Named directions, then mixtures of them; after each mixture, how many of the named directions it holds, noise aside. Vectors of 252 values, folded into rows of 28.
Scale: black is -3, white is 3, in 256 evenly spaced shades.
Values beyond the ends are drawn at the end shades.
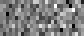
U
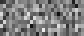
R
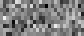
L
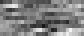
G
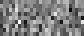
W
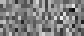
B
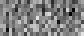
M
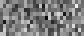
two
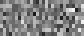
one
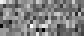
two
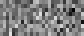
two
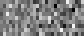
one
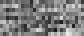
three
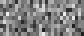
two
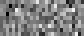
one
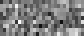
three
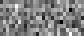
four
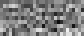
three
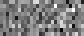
one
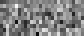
four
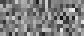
one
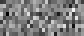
two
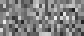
one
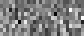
one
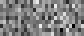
two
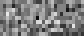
three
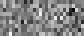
two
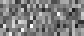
three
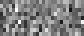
one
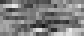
one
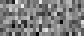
four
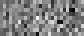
four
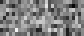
four
